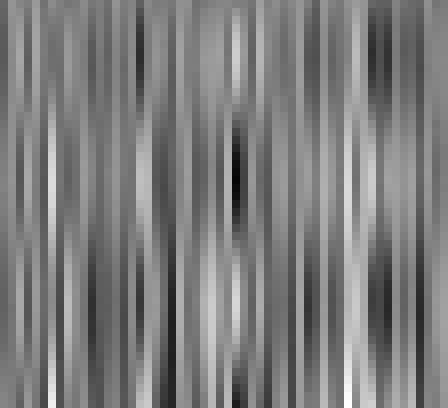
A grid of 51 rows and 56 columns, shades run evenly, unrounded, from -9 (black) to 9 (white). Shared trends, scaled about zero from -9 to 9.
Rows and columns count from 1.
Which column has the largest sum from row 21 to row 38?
44
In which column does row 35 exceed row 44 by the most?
30
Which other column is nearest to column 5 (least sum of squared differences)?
33
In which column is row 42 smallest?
22
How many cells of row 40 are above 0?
25
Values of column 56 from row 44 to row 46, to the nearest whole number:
2 2 2
